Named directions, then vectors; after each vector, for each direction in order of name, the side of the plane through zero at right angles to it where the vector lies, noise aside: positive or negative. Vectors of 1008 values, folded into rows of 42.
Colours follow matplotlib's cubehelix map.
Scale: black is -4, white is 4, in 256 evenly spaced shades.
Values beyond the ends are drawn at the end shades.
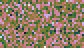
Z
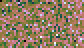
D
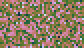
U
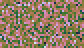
negative, negative, positive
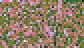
negative, positive, negative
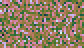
negative, negative, negative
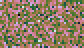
negative, positive, negative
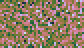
positive, negative, negative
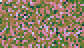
negative, positive, negative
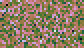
negative, negative, negative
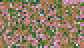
positive, negative, positive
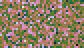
negative, positive, negative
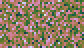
negative, positive, positive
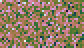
negative, positive, positive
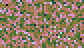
negative, negative, negative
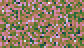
negative, negative, positive
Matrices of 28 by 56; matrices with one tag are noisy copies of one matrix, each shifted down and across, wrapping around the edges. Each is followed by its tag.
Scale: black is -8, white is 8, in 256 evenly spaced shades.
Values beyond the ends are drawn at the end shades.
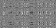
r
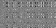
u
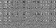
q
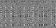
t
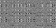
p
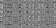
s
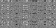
s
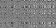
q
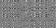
p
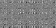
u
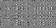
p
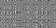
p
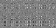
u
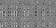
u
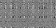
t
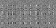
t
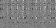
t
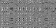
r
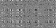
q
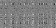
t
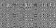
r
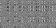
u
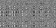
u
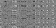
s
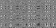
r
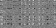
s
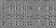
p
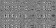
r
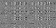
p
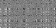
q
